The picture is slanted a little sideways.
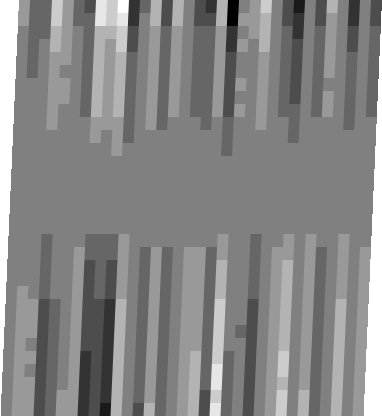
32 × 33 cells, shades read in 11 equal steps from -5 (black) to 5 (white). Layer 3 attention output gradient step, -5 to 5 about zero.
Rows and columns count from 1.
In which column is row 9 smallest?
20
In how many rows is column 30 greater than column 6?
2
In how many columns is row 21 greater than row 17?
11
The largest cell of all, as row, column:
1, 10
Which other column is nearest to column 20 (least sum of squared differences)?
26
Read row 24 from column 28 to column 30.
1 -1 0
